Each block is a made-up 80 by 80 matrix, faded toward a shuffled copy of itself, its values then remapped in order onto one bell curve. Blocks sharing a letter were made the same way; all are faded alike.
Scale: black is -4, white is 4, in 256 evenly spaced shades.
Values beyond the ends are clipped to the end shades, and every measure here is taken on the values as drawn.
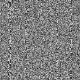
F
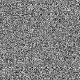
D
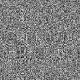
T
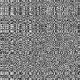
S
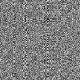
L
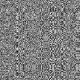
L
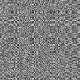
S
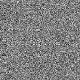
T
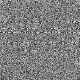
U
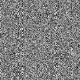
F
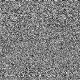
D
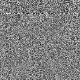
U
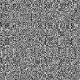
L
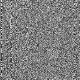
F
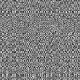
S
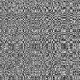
S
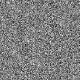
F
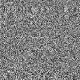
T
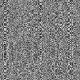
L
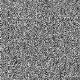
F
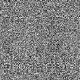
T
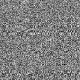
T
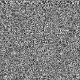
U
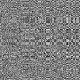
S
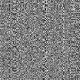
L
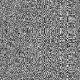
L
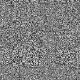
U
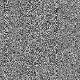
F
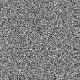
T
